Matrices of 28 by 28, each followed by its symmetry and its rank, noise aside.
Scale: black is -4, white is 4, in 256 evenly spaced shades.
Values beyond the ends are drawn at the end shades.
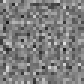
no symmetry, rank eight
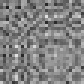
symmetric, rank four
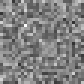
symmetric, rank six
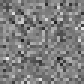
symmetric, rank eight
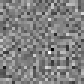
antisymmetric, rank eight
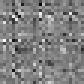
antisymmetric, rank four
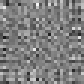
antisymmetric, rank four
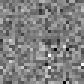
antisymmetric, rank eight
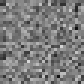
no symmetry, rank six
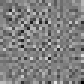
symmetric, rank four
